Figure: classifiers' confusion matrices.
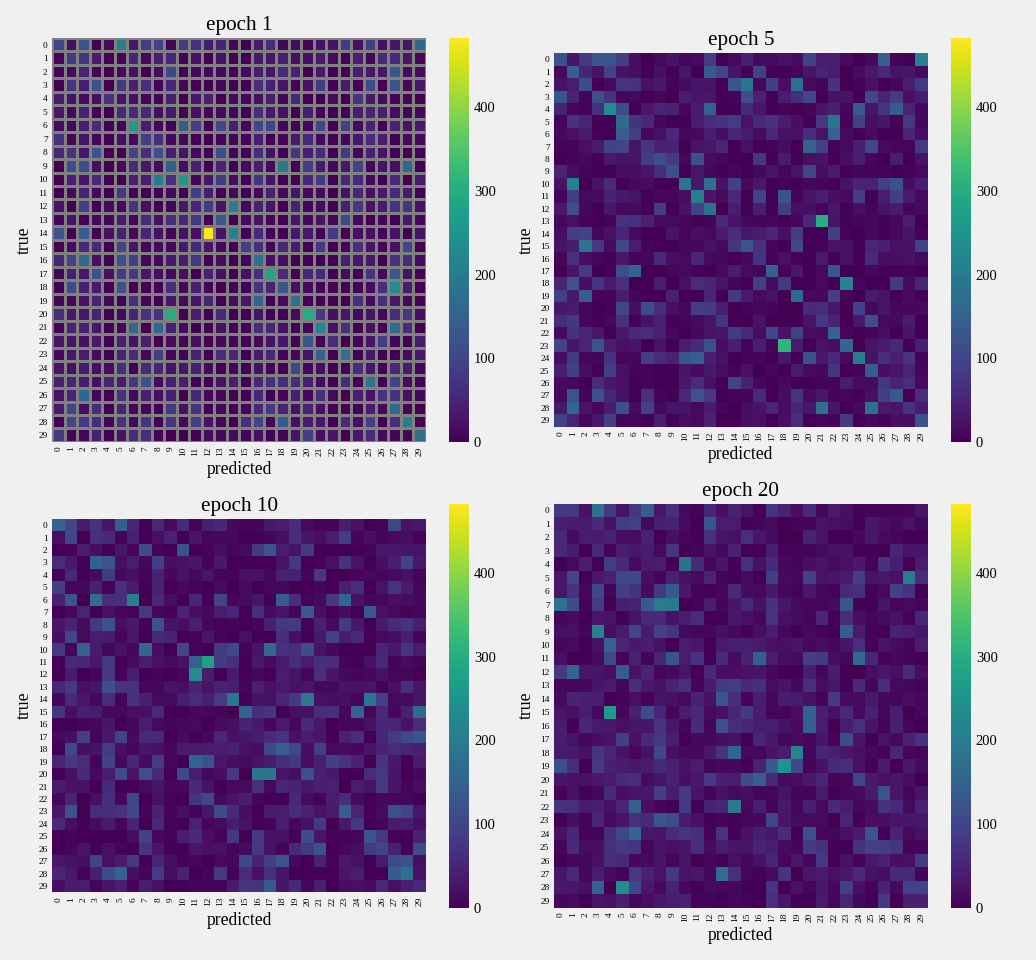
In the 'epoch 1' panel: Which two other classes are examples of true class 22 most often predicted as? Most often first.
20, 26
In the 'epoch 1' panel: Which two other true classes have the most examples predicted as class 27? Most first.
18, 21
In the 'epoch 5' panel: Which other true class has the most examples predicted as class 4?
0
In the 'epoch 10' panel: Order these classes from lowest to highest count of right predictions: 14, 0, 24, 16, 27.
16, 24, 27, 0, 14
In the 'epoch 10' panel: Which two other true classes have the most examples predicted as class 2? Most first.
10, 17
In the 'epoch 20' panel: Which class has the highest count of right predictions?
7
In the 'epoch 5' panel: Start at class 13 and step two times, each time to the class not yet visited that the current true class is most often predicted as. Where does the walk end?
25
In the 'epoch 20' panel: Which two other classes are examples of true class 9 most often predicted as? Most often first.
3, 23
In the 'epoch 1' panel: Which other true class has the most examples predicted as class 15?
28
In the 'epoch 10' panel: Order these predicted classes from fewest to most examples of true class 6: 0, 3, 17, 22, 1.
17, 0, 22, 1, 3
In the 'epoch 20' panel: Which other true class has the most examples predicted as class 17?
19
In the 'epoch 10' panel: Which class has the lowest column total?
9
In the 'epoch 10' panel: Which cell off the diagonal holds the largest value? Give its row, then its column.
11, 12
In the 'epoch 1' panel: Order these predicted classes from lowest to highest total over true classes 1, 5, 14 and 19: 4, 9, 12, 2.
4, 9, 2, 12
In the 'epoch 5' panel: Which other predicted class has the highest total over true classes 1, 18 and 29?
23
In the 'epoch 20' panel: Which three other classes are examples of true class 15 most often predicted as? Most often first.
4, 20, 7
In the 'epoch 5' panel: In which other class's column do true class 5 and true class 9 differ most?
22
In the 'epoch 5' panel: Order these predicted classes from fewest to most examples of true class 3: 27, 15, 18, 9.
9, 18, 27, 15
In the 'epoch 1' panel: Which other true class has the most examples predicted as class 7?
25
